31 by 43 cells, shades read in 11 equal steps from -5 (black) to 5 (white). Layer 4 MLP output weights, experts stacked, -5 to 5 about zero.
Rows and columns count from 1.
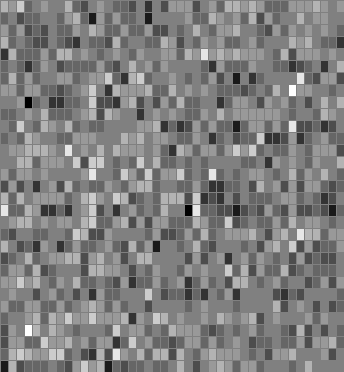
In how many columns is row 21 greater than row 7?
15
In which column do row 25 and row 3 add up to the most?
19
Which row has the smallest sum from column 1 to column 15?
9
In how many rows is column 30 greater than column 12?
9
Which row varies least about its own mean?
26
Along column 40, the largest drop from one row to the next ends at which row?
21
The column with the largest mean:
12
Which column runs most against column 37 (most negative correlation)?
31
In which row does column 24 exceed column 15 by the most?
29
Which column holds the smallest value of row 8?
14
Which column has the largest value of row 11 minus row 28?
37
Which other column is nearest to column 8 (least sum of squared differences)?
20
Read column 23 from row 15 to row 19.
3 -1 2 0 -1
